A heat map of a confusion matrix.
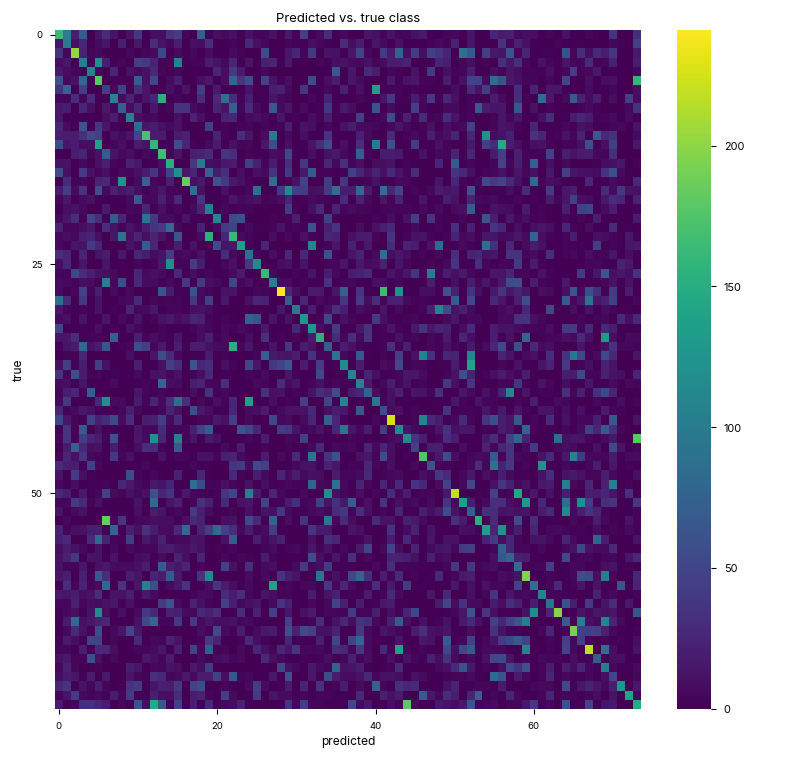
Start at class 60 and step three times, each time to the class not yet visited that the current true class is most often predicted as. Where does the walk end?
40
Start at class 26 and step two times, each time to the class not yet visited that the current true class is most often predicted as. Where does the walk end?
61
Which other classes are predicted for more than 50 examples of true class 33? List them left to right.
7, 59, 69
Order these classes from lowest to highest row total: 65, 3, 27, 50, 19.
19, 27, 3, 65, 50
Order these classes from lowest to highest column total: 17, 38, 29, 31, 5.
31, 17, 29, 38, 5
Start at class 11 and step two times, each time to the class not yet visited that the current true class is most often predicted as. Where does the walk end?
56
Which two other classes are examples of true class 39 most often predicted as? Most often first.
57, 4
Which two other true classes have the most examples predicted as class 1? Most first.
0, 6
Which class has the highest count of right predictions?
28
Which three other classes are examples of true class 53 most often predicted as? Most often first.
6, 34, 27
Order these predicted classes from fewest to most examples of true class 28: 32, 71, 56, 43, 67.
71, 32, 56, 67, 43
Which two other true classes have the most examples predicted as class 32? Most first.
23, 46
